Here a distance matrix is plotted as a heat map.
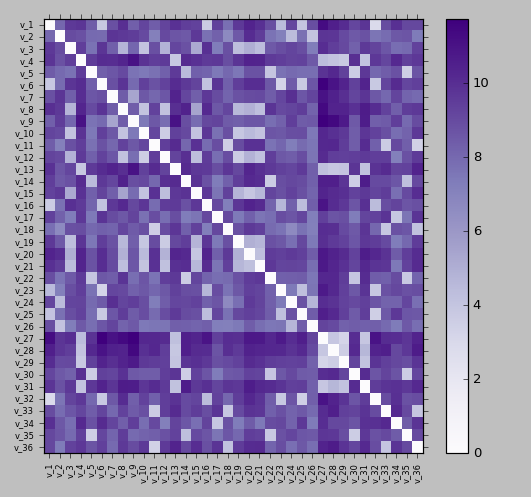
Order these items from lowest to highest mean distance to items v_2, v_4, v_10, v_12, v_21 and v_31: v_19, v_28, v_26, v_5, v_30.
v_19, v_26, v_28, v_5, v_30
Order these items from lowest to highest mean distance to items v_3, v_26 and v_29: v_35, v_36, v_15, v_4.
v_4, v_15, v_35, v_36
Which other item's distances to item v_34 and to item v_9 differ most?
v_17
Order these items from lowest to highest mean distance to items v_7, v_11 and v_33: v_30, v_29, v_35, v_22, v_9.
v_9, v_22, v_35, v_30, v_29
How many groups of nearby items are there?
8
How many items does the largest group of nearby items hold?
8
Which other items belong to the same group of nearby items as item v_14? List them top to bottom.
v_5, v_22, v_30, v_35
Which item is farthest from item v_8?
v_27
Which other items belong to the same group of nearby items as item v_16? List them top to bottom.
v_1, v_6, v_23, v_25, v_32
